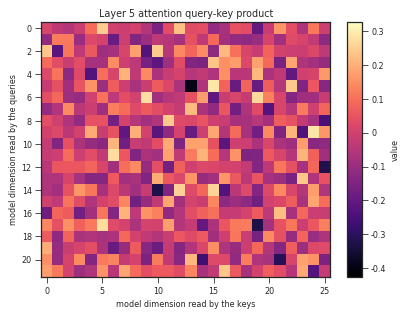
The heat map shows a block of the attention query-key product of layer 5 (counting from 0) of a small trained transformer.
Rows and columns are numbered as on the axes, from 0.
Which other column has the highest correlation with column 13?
23
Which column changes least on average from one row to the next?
2
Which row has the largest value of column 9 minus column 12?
6
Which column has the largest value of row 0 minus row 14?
5
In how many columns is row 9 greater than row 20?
13
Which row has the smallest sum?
1
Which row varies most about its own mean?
9
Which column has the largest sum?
15
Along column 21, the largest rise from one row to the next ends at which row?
21
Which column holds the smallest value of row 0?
19
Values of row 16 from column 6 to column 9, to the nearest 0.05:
-0.15 0.2 -0.05 0.15
